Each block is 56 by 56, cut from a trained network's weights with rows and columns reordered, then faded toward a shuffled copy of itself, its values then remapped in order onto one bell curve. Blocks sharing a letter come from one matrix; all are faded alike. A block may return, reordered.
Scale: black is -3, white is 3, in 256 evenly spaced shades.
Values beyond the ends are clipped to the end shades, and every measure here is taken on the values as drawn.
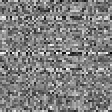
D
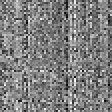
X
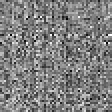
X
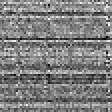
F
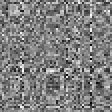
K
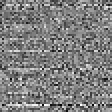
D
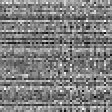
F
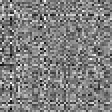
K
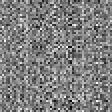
X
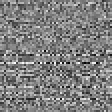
D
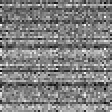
F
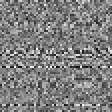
D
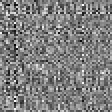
K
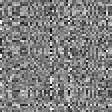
K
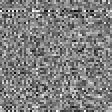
D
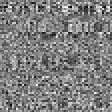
D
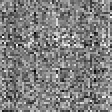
X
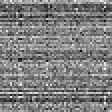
F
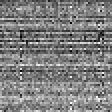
F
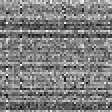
F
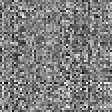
X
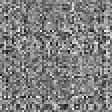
X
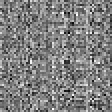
X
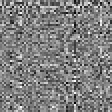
K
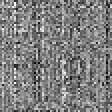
X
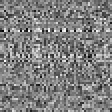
D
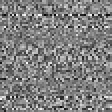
D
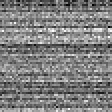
F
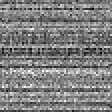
F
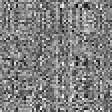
X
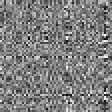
K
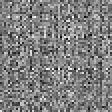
X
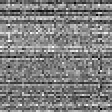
F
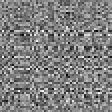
K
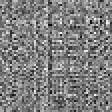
X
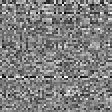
D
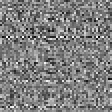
D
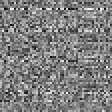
D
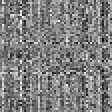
X
